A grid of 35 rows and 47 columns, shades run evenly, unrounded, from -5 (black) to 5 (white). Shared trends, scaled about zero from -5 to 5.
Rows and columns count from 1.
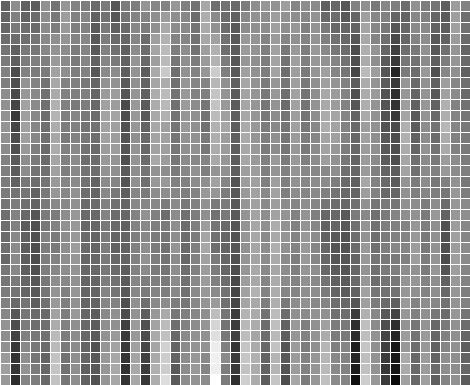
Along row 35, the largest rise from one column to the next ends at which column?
37
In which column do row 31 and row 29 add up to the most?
22
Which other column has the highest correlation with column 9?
24
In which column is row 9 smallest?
40
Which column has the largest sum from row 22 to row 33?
28
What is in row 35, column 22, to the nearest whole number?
5
